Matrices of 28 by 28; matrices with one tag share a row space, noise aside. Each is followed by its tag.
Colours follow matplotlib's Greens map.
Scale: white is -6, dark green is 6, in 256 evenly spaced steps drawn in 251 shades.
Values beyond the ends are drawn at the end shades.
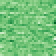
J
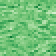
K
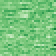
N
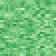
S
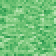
S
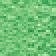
K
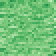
J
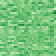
J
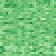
S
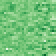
K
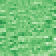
J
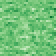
N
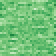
J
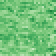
N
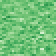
S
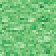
S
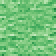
J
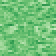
K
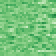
K
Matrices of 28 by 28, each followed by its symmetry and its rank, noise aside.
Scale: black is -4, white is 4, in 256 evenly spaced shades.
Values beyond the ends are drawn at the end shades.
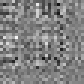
no symmetry, rank four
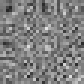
symmetric, rank six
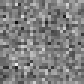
antisymmetric, rank eight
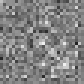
symmetric, rank six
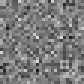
symmetric, rank eight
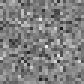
no symmetry, rank eight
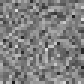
no symmetry, rank eight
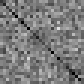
symmetric, rank eight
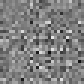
antisymmetric, rank four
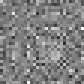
symmetric, rank four
